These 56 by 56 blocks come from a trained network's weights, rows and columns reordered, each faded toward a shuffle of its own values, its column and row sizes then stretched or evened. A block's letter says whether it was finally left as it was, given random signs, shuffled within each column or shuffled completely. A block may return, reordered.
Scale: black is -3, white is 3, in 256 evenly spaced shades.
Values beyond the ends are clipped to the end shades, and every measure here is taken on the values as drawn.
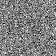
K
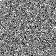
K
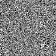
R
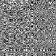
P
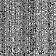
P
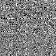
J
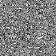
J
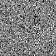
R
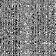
P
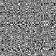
P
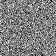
K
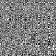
P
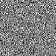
P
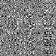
P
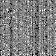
P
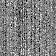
R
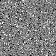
K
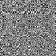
P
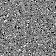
K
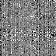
P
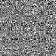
P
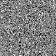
R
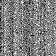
R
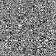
J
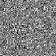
P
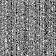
R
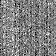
R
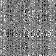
P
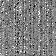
R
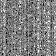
R
